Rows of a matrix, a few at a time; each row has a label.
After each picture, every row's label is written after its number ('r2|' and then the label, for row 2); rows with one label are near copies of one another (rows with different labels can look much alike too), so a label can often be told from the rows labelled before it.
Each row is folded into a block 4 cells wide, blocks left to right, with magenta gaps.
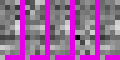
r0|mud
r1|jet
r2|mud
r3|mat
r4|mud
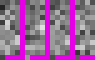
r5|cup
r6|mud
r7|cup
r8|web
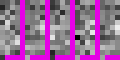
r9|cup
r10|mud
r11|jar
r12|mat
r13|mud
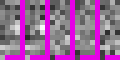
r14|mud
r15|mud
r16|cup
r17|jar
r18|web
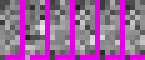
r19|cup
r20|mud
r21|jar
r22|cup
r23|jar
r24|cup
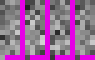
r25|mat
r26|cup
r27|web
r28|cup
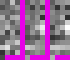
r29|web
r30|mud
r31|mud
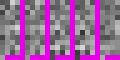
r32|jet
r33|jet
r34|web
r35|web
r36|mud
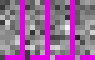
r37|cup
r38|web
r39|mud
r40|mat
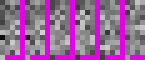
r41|mat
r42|mat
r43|cup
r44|cup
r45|web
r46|jet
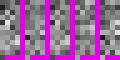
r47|cup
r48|mat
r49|cup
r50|jet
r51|mat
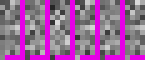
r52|jet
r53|web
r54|cup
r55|jet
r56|web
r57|jet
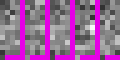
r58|jar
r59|jet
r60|jar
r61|mud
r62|cup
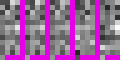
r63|jet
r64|jet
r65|jet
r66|jar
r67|mud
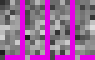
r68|jar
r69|mat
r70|web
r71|mud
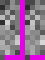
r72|cup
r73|cup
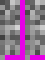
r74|jet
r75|jet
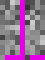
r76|jet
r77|cup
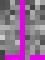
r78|jar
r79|jet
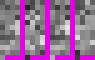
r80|mud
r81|cup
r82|mud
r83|jar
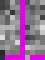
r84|jar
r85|mud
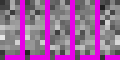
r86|jar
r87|jar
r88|web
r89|web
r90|cup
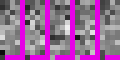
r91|jar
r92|cup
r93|mud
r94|mat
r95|jar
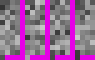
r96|cup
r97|jet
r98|web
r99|jar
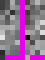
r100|jar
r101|mat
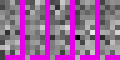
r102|web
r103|jet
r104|jet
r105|mat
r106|mat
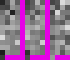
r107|jar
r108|jar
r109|jet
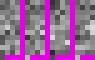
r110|web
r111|mat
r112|jar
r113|mud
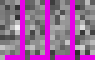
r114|mud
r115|web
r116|jar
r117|web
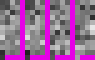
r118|jar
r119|jar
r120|web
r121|mud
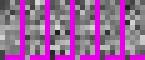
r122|jar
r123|jet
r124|web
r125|jet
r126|web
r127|cup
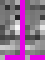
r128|mud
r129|mud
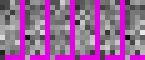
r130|jar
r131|mat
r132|jet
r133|cup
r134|web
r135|mat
